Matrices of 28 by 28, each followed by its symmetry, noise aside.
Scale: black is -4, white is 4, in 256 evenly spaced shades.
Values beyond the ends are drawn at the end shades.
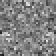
mirrored left to right.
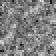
symmetric.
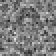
mirrored left to right.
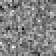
no symmetry.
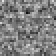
mirrored left to right.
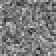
no symmetry.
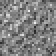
symmetric.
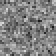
no symmetry.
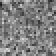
antisymmetric.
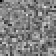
symmetric.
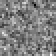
antisymmetric.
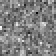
no symmetry.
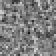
antisymmetric.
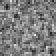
symmetric.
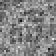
symmetric.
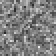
symmetric.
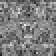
mirrored left to right.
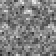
mirrored left to right.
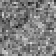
symmetric.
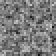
symmetric.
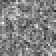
symmetric.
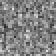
mirrored left to right.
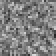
antisymmetric.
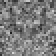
mirrored left to right.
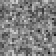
antisymmetric.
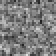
no symmetry.
